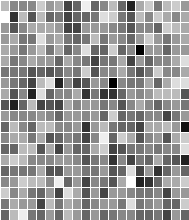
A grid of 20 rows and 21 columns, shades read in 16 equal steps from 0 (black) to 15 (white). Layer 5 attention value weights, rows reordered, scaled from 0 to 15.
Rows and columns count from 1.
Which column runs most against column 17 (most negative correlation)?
3
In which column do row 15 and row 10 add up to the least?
21
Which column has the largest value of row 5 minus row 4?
10
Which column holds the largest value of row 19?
15
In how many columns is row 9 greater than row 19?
9
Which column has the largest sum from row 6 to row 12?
20
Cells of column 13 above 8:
7
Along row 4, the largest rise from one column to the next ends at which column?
5
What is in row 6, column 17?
6
